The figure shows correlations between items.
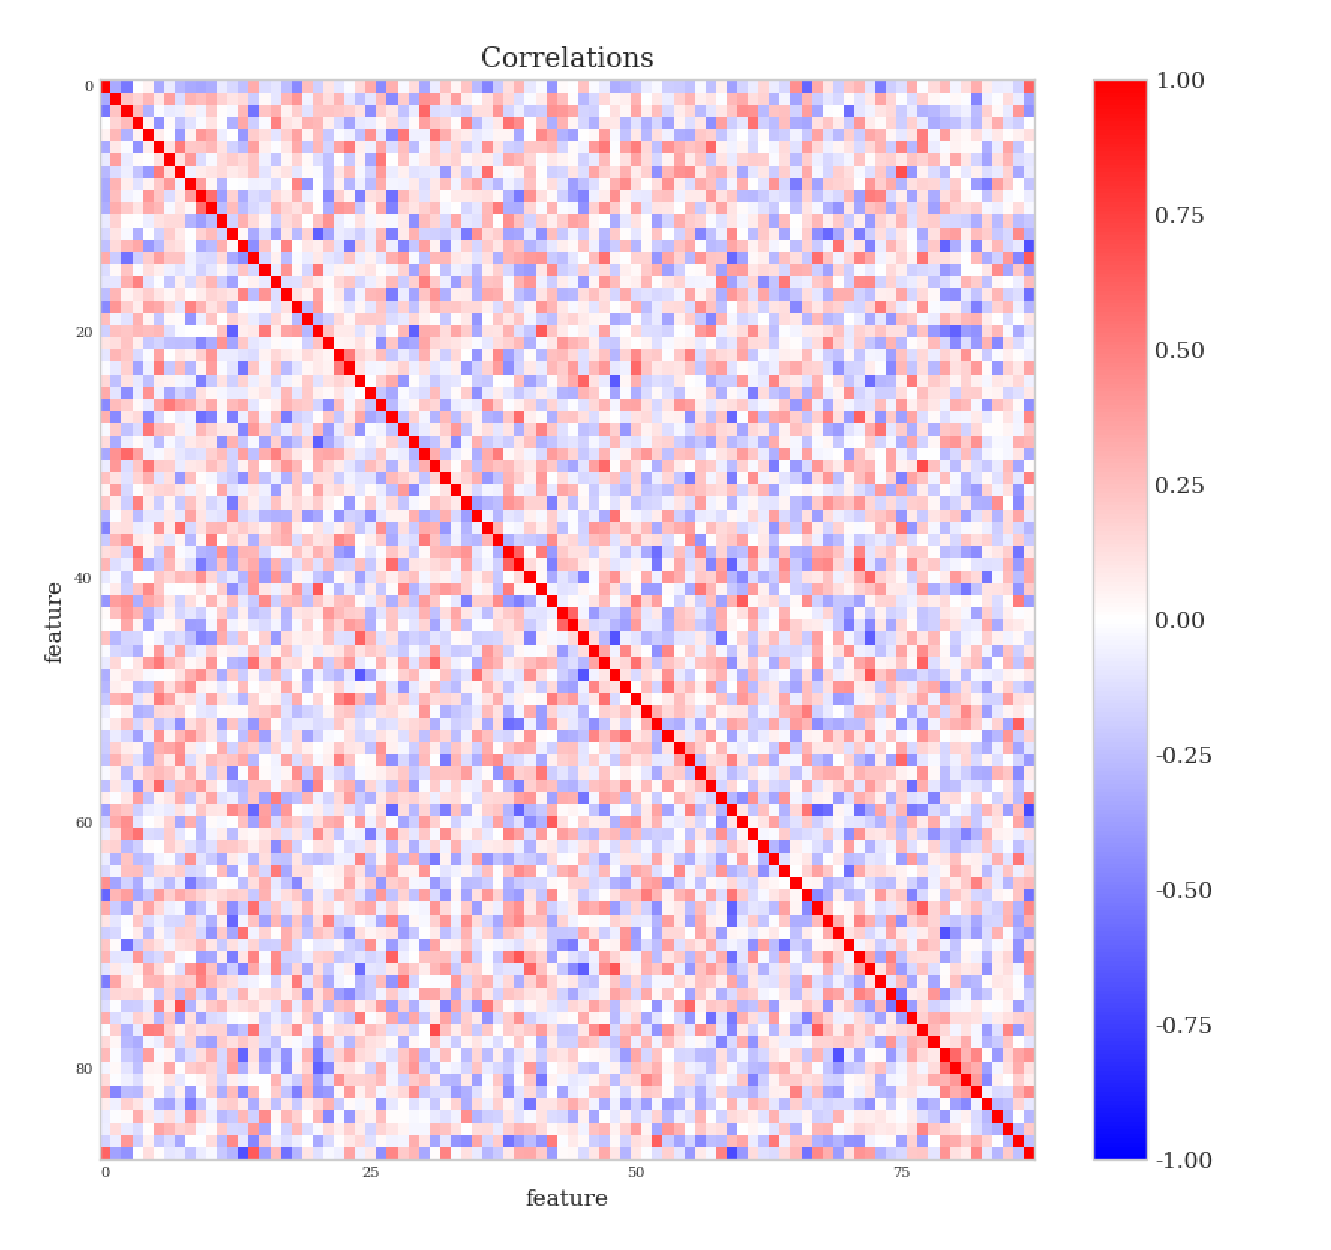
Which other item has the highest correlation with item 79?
80
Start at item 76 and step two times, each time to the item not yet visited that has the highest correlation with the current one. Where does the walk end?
45
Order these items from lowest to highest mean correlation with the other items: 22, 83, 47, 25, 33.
83, 25, 33, 22, 47
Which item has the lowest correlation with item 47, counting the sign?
59
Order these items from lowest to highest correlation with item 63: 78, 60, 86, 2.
78, 2, 60, 86
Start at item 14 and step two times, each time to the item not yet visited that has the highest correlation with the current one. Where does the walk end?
0
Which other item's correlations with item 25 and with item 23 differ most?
50
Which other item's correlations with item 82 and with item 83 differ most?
81
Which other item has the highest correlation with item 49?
53
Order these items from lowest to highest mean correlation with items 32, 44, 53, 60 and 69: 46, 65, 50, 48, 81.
65, 81, 48, 46, 50
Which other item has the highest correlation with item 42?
60
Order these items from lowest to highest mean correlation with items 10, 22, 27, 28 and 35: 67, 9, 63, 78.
78, 67, 63, 9
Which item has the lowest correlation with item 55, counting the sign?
32
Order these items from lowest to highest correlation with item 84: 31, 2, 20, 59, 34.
31, 2, 59, 20, 34
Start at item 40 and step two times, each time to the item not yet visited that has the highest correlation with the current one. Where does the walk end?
48
